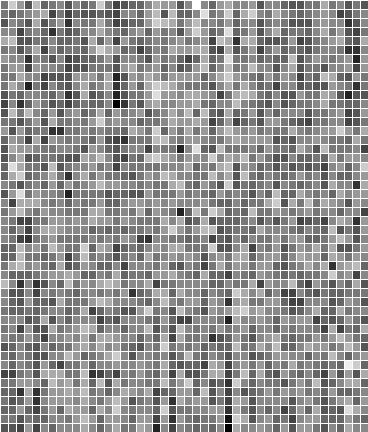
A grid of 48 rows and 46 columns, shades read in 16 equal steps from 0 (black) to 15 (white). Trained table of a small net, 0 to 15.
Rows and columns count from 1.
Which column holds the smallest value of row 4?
7
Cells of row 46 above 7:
24
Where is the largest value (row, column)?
1, 25
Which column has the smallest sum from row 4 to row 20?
15
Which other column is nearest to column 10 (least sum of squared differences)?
34
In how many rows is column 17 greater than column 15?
24
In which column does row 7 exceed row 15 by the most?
8
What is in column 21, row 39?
12
